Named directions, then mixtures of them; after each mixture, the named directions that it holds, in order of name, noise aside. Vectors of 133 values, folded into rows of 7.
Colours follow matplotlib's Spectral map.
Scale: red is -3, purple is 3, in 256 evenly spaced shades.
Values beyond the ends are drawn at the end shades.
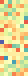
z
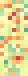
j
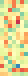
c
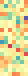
c, j, z.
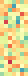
c.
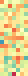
j, z.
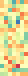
c.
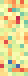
c.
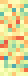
c, j, z.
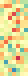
j.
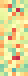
c, j.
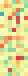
j.
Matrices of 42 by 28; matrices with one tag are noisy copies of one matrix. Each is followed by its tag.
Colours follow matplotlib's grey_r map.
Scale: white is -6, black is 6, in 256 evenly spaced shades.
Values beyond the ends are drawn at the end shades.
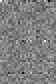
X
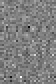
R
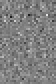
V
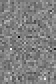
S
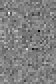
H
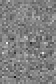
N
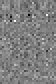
V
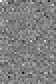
X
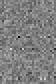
S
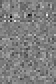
V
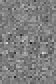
N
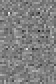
H
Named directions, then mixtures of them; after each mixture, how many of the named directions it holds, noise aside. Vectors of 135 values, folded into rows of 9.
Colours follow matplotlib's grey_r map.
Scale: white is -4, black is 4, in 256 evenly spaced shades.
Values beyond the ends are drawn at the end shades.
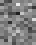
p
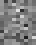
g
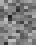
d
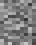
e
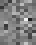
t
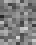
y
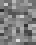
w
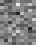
one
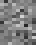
three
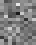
two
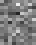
one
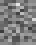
three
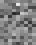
three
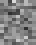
three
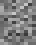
four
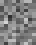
two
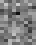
three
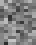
one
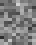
two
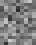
two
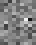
one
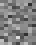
two
